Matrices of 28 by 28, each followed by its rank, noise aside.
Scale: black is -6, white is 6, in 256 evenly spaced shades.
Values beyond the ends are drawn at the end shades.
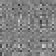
three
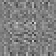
four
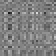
two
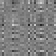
one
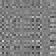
two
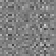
four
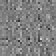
four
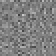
four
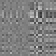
one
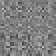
three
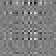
one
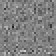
five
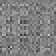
three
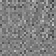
five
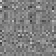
four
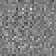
five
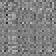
three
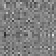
five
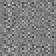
three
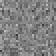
five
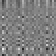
one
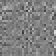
four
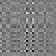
one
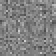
five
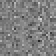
five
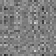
three
